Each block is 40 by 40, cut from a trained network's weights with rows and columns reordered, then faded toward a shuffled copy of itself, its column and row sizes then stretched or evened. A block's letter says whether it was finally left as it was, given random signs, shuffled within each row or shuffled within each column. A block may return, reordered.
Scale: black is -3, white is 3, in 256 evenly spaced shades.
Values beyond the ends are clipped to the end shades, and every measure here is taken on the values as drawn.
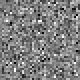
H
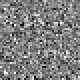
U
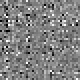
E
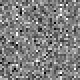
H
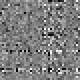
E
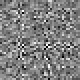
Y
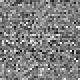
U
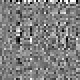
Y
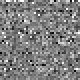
U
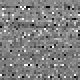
U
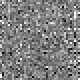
H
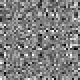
Y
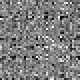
E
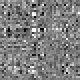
Y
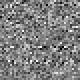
U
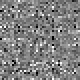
E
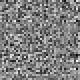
E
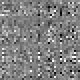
E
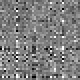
Y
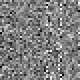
H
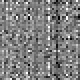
Y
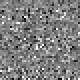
U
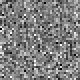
H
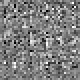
E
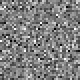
U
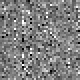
H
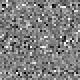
U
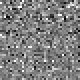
U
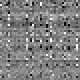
Y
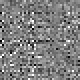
Y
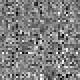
E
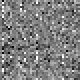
H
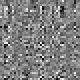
Y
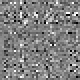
E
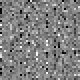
H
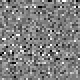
U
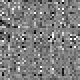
E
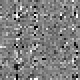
E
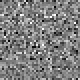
U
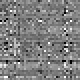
Y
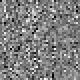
H
